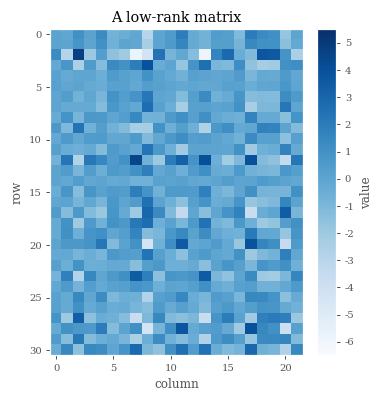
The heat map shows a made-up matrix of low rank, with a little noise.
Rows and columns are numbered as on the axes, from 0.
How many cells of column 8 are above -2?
24
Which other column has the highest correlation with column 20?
16
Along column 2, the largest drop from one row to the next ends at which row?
3
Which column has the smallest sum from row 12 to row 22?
2
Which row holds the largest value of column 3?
12
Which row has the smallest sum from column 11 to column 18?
17
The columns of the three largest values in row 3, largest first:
8, 13, 7
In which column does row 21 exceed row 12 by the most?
20
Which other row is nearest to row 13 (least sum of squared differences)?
6
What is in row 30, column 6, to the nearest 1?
1
